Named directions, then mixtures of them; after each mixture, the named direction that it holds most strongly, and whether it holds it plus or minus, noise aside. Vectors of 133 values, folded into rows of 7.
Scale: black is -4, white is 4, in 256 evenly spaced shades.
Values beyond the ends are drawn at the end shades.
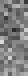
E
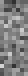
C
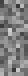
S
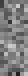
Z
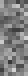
E, plus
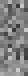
S, plus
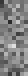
Z, plus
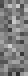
Z, plus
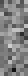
E, minus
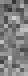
C, plus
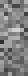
E, minus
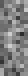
Z, plus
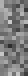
Z, minus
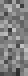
S, minus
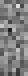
S, minus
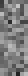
Z, plus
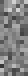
C, minus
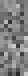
Z, plus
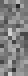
S, plus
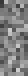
S, plus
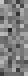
S, minus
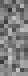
S, plus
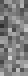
S, plus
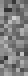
C, plus
